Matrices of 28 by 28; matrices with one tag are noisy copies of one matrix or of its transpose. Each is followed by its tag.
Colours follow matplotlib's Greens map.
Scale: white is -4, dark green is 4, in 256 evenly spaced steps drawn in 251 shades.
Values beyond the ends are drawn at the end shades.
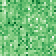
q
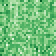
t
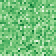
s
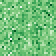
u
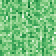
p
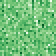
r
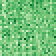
q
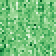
t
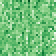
p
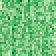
p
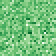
s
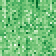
q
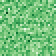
u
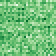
q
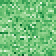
r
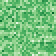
p
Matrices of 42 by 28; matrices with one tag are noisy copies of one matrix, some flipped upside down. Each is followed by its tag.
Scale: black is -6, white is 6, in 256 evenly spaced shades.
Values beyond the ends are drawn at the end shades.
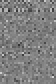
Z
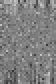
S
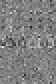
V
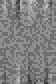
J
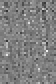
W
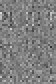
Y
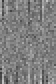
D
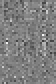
W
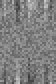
J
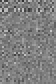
Z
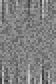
D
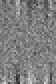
J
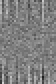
D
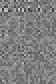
Z
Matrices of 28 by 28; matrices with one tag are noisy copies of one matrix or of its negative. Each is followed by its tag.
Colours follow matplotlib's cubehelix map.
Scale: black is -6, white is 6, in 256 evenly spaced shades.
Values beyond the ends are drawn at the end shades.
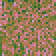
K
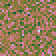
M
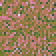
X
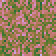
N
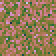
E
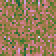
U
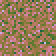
M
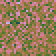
E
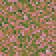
M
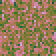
K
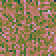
U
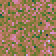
M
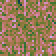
U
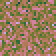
E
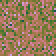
X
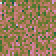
K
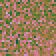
E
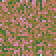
N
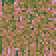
K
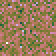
M
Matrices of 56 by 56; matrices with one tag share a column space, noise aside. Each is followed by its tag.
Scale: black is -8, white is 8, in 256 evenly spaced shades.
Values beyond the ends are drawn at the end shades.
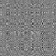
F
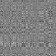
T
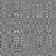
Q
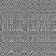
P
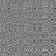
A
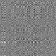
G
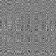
P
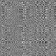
G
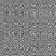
F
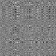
G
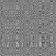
T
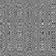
F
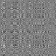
Q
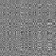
F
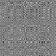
G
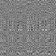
P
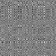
G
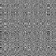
F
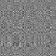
T
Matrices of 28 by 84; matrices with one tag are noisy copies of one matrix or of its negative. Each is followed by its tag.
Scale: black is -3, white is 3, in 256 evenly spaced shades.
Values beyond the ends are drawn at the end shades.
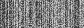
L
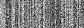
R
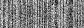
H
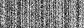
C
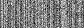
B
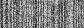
H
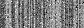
R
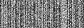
B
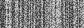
R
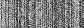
L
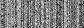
C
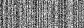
H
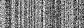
R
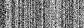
R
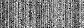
L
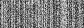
B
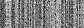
R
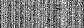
B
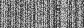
B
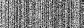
L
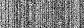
L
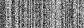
R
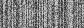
H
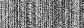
L
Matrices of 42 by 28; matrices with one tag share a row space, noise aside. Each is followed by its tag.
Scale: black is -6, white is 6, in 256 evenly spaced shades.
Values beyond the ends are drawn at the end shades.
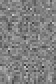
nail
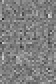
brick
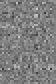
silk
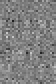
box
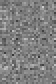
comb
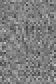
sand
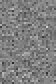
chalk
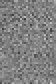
silk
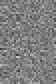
comb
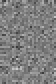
comb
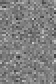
comb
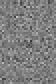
brick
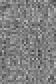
sand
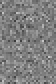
brick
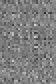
silk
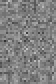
nail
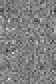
box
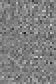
silk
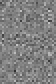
brick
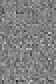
brick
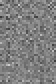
box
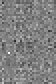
brick
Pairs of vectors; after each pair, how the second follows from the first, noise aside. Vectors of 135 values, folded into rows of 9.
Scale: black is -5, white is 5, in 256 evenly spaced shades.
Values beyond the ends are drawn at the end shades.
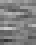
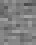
reversed, shrunk.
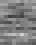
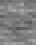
reversed, shrunk.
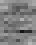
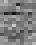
reversed.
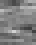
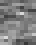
reversed.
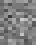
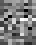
scaled up.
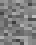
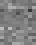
reversed, partly zeroed.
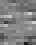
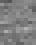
reversed, shrunk.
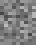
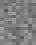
reversed, shrunk.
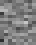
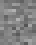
wrapped around, shrunk.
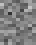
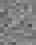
wrapped around, shrunk.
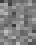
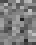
reversed.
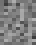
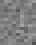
wrapped around, shrunk.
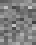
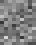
reversed.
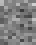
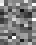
scaled up.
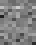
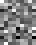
reversed, negated, scaled up.
